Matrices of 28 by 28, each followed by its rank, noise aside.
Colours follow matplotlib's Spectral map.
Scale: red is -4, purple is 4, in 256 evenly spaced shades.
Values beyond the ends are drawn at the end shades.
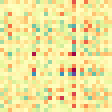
three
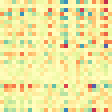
two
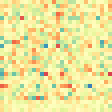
five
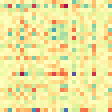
two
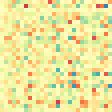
five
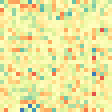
five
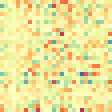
five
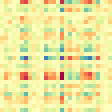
one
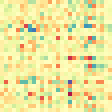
four
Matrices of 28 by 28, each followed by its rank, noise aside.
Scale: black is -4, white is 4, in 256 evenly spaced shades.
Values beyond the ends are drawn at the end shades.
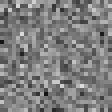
eight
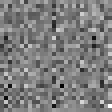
five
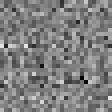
six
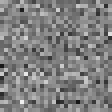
six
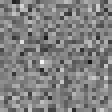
seven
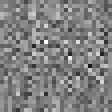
five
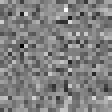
five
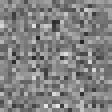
six
